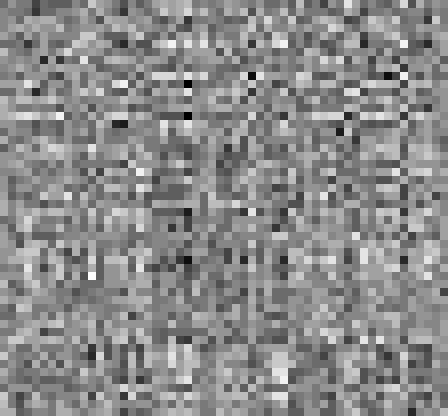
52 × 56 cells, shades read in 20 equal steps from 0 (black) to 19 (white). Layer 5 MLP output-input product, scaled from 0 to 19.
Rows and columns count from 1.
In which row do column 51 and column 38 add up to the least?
25
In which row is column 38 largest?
10
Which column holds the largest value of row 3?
34
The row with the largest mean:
15
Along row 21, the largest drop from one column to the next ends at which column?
28
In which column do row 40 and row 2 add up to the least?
5
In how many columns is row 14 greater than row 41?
18
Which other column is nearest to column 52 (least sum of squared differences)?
3
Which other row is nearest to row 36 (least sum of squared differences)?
38
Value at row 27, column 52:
12
